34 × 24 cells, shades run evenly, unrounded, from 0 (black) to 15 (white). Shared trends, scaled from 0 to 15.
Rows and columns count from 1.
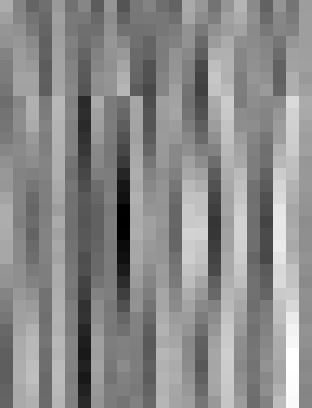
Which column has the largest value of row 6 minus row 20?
10
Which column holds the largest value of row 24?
22
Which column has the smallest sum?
7
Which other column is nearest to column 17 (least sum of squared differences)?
21
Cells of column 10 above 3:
24
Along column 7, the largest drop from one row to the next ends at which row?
9
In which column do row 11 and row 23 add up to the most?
23
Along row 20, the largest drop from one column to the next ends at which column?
17
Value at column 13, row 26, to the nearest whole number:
10
